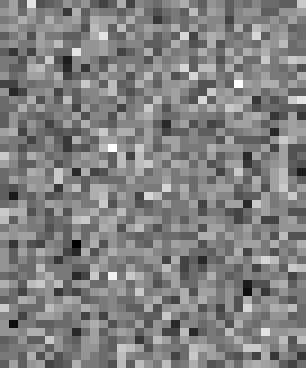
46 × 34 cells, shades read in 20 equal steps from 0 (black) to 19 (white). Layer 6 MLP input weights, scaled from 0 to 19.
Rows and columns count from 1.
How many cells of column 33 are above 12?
6
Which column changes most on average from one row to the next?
9
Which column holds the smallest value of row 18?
8
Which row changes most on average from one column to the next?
13
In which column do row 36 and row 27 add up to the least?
28
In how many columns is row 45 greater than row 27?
16
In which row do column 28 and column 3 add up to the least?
37
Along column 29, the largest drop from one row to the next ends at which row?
45
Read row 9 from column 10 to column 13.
4 10 7 13
